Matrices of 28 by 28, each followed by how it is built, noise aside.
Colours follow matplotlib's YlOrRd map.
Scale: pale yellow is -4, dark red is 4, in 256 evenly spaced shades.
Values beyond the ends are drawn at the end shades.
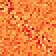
banded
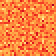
repeating rows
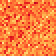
Hankel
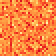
repeating rows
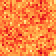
smooth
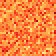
Hankel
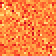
banded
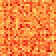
blocks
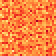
repeating rows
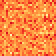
repeating rows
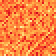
Hankel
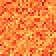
Hankel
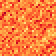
Hankel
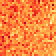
smooth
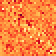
banded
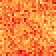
smooth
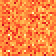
repeating rows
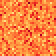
repeating rows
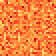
repeating rows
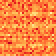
blocks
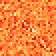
banded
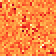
banded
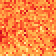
smooth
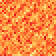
Hankel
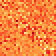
banded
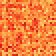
blocks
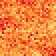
smooth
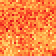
smooth
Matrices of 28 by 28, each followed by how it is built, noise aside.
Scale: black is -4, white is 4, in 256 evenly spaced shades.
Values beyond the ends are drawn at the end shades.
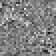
block diagonal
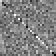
diagonal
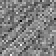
Hankel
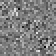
block diagonal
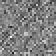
Hankel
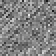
Hankel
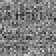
blocks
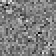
block diagonal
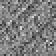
Hankel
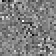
block diagonal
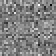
low rank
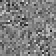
block diagonal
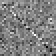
diagonal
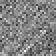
Hankel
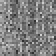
blocks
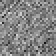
Hankel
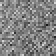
Hankel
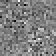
block diagonal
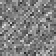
Hankel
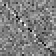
diagonal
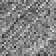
Hankel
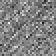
Hankel
